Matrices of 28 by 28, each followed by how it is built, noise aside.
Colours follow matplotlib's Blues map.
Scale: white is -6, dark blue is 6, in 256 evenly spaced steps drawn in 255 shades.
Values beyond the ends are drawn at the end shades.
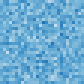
repeating rows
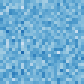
low rank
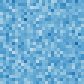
repeating rows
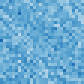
Toeplitz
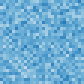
Toeplitz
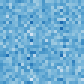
uneven columns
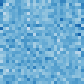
low rank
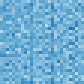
repeating rows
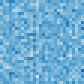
repeating rows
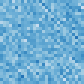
Toeplitz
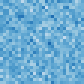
Toeplitz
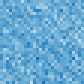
Toeplitz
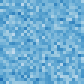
repeating rows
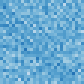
Toeplitz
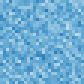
Toeplitz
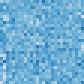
uneven columns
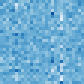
uneven columns
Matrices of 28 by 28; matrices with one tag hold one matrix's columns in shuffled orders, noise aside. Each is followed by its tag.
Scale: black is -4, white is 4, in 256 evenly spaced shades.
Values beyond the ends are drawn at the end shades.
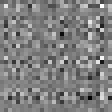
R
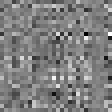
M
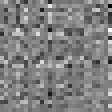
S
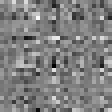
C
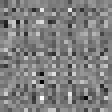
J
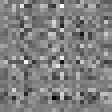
R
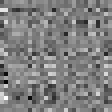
J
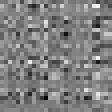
R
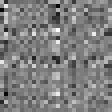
S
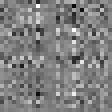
S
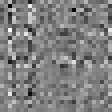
S
